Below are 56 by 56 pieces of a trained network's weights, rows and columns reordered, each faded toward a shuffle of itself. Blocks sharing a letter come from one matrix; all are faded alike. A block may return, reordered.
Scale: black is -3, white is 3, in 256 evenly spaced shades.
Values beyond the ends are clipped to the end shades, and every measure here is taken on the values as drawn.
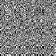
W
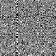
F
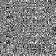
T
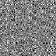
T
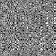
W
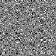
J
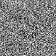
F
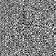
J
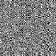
J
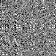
T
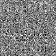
F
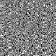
J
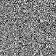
F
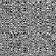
W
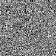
F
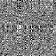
W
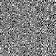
T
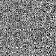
F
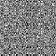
W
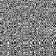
W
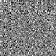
J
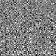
J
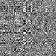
W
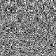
F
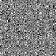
J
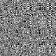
W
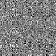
J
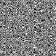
F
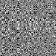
W
